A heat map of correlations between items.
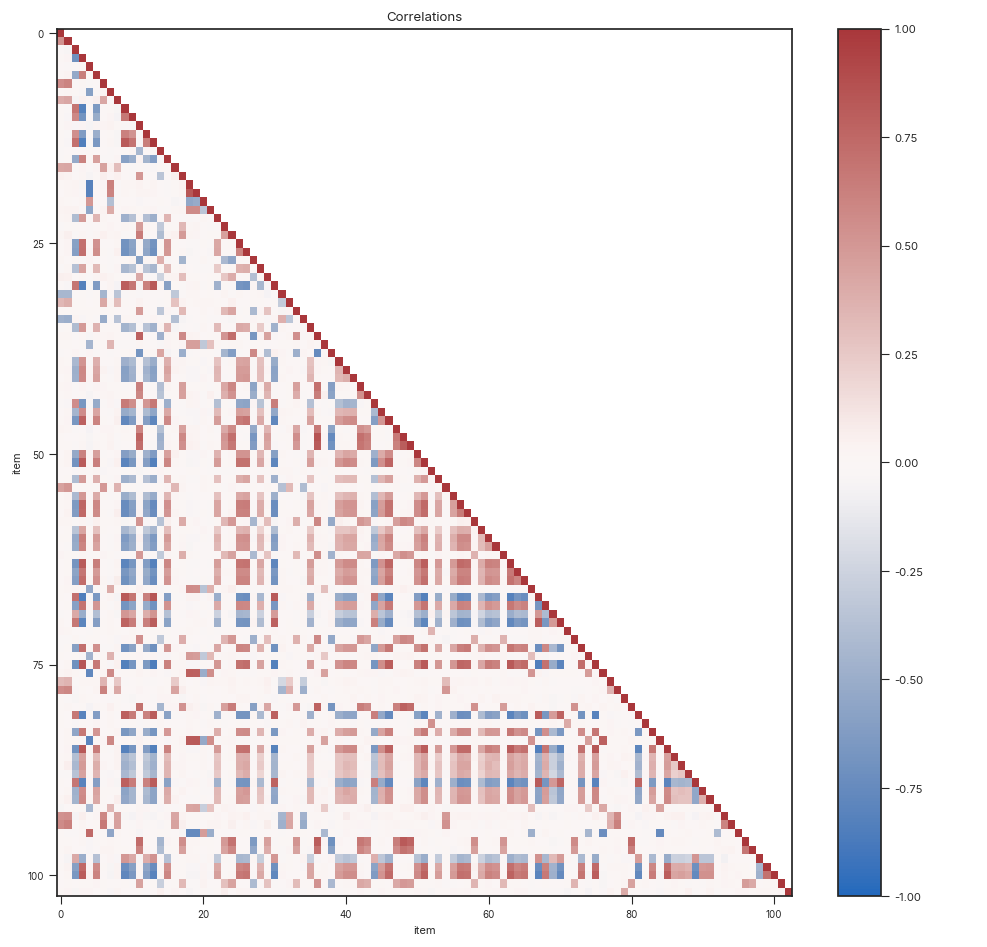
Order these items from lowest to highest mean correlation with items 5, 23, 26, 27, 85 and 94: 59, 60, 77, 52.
52, 77, 59, 60
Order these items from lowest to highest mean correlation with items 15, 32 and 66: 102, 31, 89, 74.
89, 31, 102, 74
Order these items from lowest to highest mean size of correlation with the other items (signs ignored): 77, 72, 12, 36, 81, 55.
77, 72, 36, 55, 12, 81
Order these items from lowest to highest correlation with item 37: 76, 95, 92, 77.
95, 77, 92, 76
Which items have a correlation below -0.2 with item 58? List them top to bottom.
14, 27, 38
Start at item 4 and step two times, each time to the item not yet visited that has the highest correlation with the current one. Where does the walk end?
20
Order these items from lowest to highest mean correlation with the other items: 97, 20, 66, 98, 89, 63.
89, 98, 20, 66, 97, 63
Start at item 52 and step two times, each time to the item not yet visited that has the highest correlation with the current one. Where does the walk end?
71
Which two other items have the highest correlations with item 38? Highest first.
27, 14
